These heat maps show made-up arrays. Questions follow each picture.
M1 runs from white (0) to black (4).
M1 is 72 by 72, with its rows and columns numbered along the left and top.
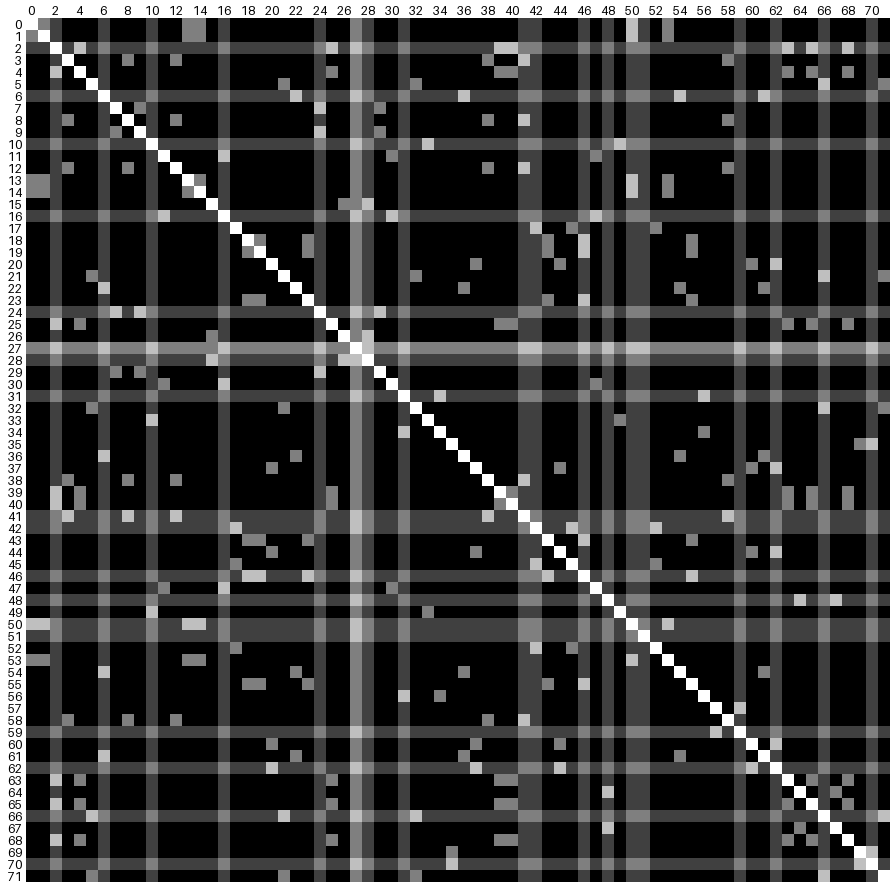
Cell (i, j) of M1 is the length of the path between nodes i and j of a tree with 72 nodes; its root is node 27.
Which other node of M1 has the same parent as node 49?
33
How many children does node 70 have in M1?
2
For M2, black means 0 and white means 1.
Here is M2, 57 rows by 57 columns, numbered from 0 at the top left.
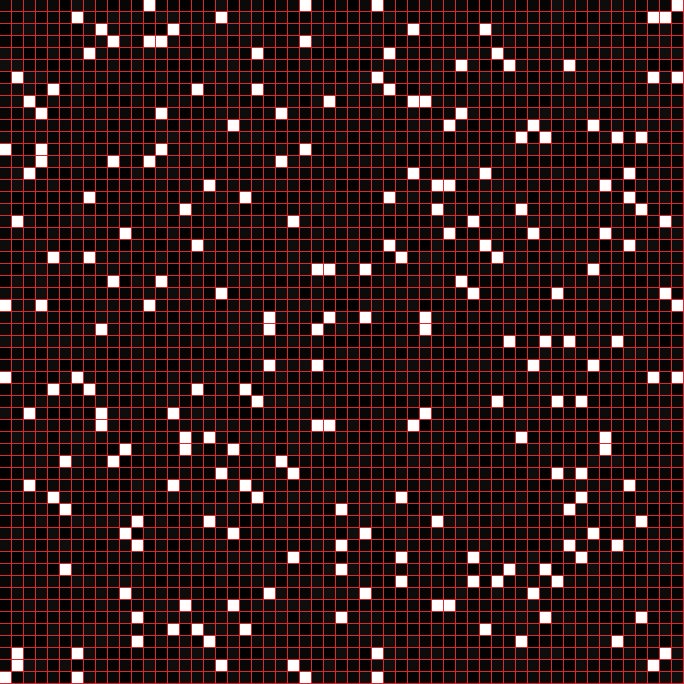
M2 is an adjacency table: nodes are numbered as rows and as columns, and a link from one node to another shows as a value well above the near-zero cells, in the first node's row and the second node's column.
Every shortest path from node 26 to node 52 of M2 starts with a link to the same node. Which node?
node 35
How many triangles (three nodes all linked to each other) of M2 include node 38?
1
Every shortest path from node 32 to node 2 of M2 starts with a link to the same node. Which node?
node 20
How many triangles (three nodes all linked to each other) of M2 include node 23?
2
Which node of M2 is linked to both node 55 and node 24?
node 18
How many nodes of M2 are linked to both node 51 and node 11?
2
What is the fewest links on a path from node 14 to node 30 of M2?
4
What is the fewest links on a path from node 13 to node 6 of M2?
4
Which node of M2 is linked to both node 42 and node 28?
node 47
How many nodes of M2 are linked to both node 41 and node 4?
1
